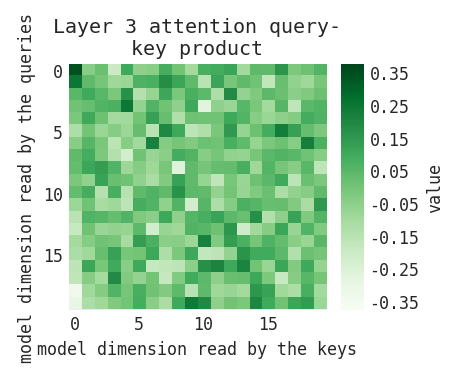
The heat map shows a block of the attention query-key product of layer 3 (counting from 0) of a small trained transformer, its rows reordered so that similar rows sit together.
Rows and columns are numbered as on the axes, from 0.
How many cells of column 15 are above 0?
12
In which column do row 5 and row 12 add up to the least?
0
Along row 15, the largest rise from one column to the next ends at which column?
13
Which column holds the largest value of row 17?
3
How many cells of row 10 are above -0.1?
17
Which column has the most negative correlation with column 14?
1
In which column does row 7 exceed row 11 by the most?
9
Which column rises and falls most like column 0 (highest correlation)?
7
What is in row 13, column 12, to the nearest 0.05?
0.15
